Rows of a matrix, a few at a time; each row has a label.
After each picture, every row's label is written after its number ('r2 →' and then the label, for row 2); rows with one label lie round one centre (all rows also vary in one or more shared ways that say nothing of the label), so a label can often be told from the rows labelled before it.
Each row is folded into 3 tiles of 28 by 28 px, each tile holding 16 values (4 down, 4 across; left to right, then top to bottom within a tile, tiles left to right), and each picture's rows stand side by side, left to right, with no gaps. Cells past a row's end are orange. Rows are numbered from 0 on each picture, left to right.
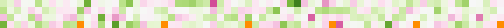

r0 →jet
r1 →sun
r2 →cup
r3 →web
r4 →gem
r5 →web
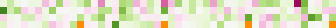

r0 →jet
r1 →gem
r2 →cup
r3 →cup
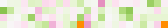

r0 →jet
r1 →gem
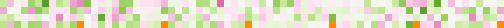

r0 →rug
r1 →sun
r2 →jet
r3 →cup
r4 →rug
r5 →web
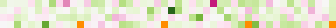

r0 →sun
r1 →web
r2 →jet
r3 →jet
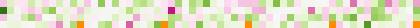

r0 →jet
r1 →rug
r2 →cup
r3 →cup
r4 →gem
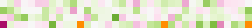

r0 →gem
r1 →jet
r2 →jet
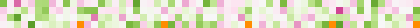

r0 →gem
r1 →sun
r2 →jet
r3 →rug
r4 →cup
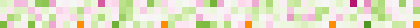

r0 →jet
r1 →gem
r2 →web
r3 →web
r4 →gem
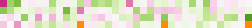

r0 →web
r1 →cup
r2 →cup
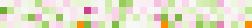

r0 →jet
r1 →cup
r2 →jet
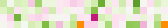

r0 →sun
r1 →sun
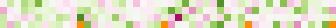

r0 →cup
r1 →jet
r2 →sun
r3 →rug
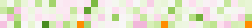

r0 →sun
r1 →jet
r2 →jet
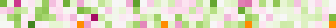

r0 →gem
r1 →sun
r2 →rug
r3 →cup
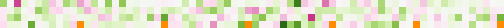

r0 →gem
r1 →cup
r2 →rug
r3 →web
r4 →web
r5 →cup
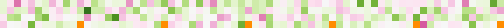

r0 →gem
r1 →jet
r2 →rug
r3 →sun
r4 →cup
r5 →gem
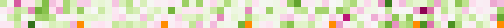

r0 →gem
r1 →web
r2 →rug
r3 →web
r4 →sun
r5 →cup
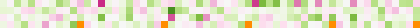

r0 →rug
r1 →gem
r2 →jet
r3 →cup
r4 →gem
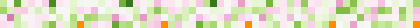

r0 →sun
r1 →web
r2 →web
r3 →sun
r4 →web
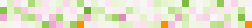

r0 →jet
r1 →jet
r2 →sun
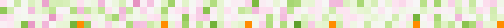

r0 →rug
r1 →jet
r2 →sun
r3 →sun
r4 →cup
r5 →sun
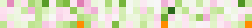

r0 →rug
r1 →cup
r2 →jet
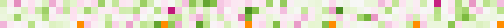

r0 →gem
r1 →rug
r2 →cup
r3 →rug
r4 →jet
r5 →gem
